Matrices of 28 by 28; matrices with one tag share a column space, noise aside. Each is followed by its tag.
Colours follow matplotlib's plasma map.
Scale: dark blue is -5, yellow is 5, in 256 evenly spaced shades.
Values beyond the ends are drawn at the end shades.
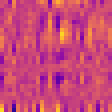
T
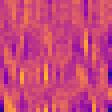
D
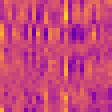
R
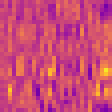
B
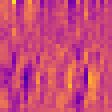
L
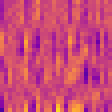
D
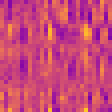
R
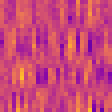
D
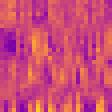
D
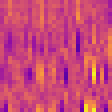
D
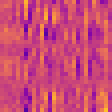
R
